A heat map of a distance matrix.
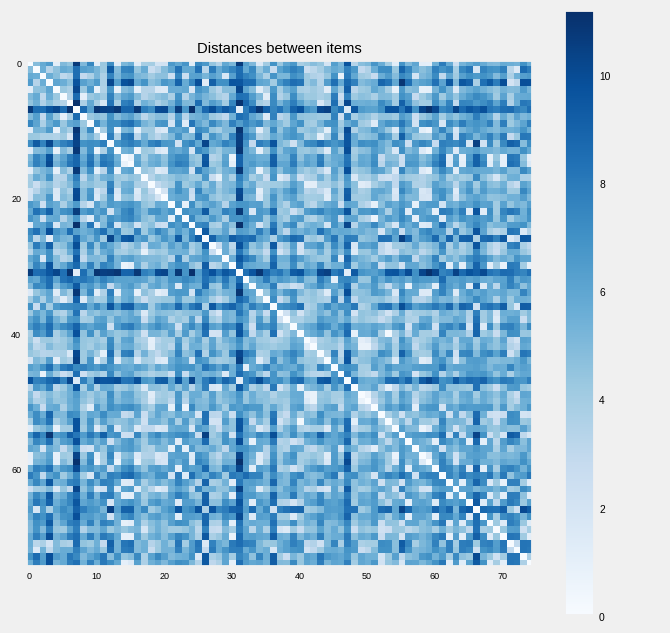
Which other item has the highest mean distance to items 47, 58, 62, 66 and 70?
12
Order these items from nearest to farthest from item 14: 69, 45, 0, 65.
69, 0, 45, 65
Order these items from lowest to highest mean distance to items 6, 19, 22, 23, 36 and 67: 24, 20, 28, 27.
20, 28, 24, 27
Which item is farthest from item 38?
66
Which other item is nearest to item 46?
2
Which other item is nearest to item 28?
17
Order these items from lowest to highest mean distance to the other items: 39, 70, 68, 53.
53, 68, 70, 39
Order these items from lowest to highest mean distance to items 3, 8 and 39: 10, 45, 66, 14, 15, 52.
10, 52, 66, 45, 14, 15
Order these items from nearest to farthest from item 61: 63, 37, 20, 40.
37, 63, 20, 40
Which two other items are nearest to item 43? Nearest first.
11, 6
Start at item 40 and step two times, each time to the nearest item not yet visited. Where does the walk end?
48
